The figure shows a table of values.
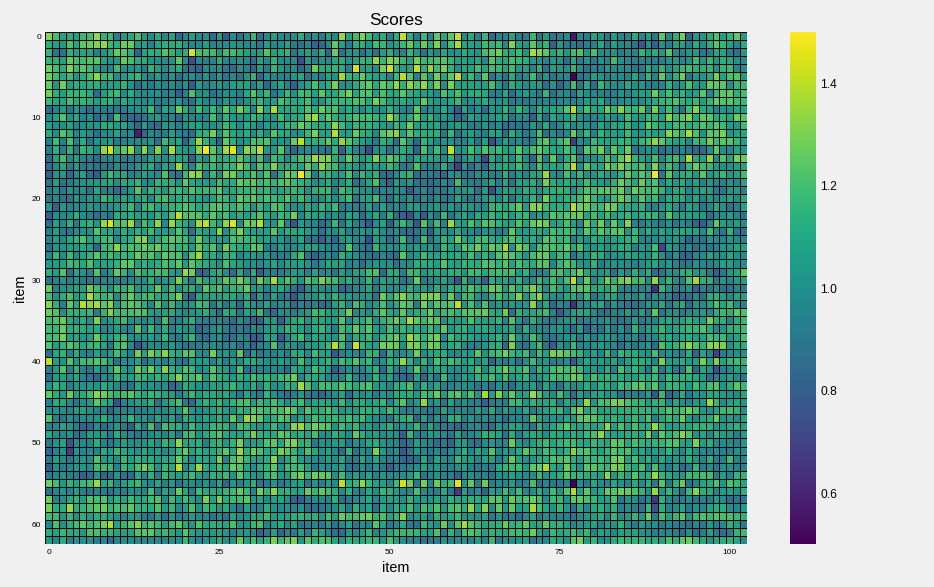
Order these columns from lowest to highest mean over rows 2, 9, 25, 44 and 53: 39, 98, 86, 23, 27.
39, 98, 86, 23, 27
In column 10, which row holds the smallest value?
45
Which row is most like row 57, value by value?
31
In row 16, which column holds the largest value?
77
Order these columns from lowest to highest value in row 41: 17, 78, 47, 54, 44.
44, 47, 78, 54, 17
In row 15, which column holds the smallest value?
64
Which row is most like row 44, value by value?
58
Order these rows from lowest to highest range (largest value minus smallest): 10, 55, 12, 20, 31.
20, 10, 31, 12, 55
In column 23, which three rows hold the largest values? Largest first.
14, 23, 57
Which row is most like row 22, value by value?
42
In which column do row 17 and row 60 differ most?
37
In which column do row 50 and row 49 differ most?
19
